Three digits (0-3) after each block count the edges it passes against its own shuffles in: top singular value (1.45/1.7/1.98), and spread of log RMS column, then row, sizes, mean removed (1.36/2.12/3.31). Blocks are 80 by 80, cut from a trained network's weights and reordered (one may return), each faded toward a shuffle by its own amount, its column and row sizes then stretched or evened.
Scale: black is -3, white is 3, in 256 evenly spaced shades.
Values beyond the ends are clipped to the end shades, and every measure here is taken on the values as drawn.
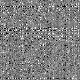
1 1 2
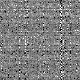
2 2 0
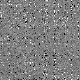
0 2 1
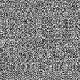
3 0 0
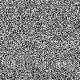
2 0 0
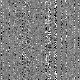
0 3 0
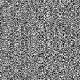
3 1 0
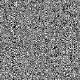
1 2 1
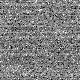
1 0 0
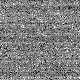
1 0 0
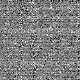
2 1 0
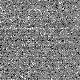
0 0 0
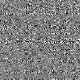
1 1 3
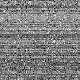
3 1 0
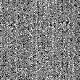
1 0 0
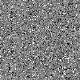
0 1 1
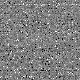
0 1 1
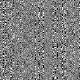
2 3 0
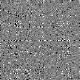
0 2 2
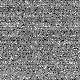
1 0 0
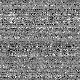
2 0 2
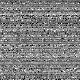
3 0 2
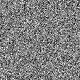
1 0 0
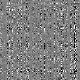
1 3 2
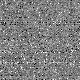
0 0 1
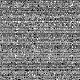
3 1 0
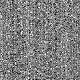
1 1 0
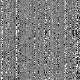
2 3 1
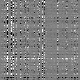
3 3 1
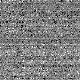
2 1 1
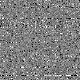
1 1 2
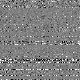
1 0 3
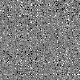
0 2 1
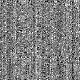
2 0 1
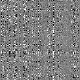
3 3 2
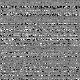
2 1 3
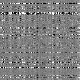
3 1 3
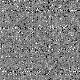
0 0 2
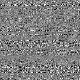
1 0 3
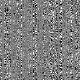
0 3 1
